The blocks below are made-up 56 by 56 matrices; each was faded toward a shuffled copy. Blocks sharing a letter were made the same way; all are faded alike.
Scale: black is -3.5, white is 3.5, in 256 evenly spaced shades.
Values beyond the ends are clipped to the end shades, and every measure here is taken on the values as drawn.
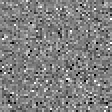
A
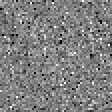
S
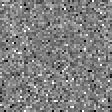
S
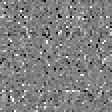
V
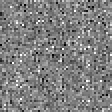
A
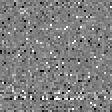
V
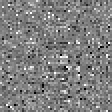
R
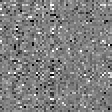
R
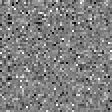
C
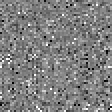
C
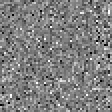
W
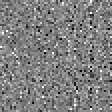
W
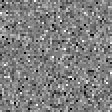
S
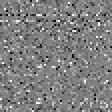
V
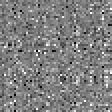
C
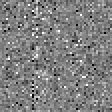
W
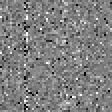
W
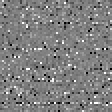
V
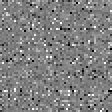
V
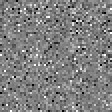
C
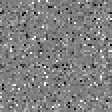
V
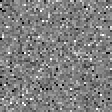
S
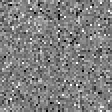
W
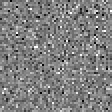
A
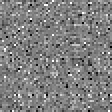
C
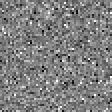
A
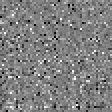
V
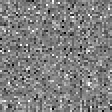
A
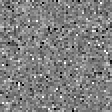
S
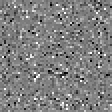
V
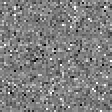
S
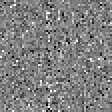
W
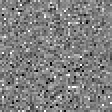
A
